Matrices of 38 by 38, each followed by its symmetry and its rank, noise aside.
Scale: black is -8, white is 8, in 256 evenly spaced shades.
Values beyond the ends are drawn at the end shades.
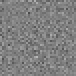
antisymmetric, rank four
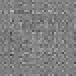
no symmetry, rank four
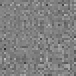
no symmetry, rank five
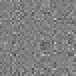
no symmetry, rank five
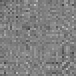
symmetric, rank four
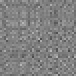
symmetric, rank three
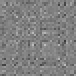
symmetric, rank four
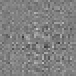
no symmetry, rank five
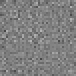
symmetric, rank four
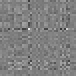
no symmetry, rank three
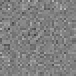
symmetric, rank five
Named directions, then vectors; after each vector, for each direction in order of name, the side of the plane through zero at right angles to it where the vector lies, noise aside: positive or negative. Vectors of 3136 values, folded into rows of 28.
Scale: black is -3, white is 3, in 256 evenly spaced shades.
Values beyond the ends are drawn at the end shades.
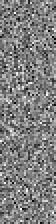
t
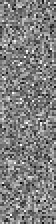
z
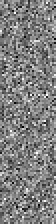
positive, negative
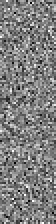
negative, negative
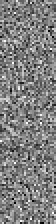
positive, positive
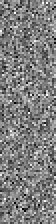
positive, negative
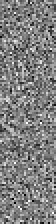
positive, positive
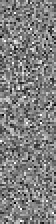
positive, positive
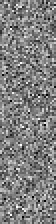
negative, positive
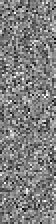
positive, negative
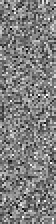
positive, negative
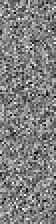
negative, positive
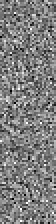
positive, positive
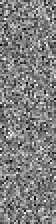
positive, negative
